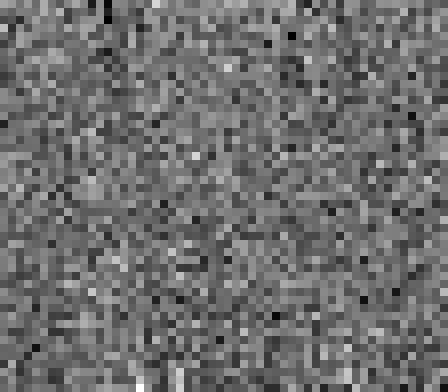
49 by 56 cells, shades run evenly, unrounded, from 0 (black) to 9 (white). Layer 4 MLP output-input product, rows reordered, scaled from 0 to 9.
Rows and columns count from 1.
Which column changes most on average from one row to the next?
23
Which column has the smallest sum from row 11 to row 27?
50
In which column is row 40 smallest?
35
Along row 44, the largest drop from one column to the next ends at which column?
45
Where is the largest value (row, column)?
49, 18
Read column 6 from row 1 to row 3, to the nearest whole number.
6 6 4
